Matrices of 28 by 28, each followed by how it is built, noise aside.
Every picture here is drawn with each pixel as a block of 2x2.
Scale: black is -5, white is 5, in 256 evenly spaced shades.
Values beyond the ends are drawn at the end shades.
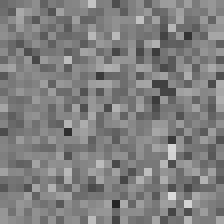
uneven columns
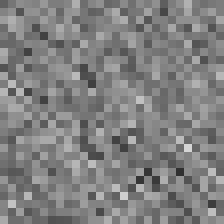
Toeplitz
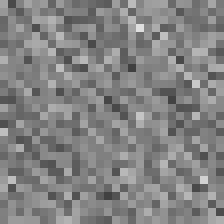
Toeplitz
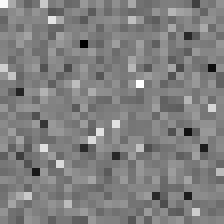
sparse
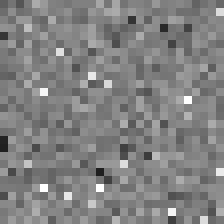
sparse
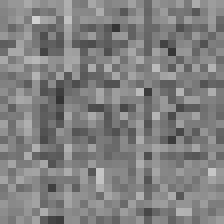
blocks
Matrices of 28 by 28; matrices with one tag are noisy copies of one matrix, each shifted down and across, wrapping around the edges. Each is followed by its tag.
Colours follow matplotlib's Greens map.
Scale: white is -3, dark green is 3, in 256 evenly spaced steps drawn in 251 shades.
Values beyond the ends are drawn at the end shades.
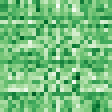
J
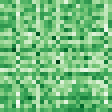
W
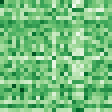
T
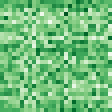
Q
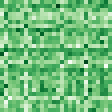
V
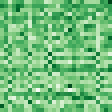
W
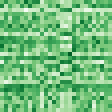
T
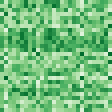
Q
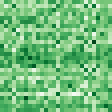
Q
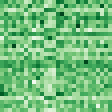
T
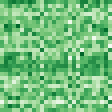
Q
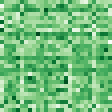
W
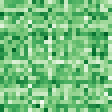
V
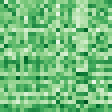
T
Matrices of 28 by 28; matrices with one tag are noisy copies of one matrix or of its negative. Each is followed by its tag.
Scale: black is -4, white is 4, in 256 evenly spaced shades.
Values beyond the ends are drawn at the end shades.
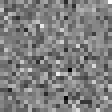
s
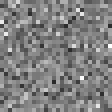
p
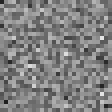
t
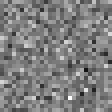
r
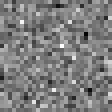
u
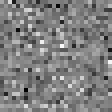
u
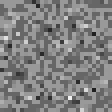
r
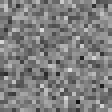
s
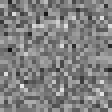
p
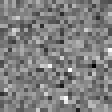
s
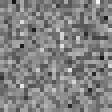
u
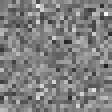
r
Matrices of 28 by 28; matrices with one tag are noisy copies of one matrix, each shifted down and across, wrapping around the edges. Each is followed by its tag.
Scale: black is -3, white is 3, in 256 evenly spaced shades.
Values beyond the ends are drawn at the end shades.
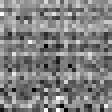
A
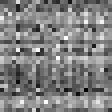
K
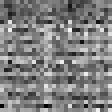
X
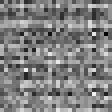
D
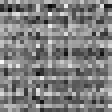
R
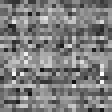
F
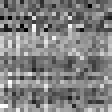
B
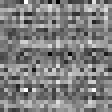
D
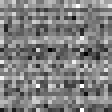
D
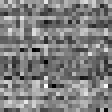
X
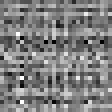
D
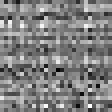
D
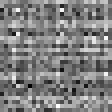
D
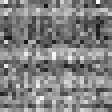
K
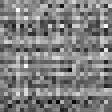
D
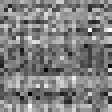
K
